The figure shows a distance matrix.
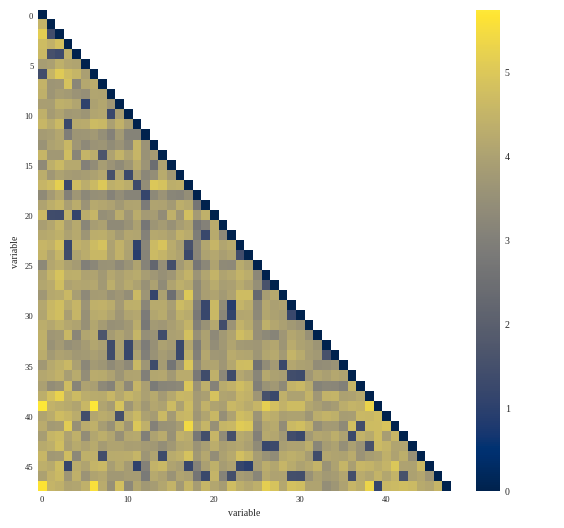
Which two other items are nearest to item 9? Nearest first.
5, 40
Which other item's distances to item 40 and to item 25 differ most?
15
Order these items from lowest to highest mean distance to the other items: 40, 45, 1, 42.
42, 45, 1, 40
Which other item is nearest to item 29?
22
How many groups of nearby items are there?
14
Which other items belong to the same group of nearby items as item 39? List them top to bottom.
47
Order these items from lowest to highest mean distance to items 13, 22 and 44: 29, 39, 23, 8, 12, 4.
29, 12, 4, 8, 39, 23
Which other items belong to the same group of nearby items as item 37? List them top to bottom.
41
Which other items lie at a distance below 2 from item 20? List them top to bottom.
1, 2, 4
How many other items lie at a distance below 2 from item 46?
6
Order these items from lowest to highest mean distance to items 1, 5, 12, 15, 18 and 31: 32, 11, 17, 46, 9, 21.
21, 9, 46, 32, 11, 17
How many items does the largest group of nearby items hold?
7
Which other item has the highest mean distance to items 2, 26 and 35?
17
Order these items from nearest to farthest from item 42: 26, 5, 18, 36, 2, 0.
36, 18, 5, 0, 26, 2
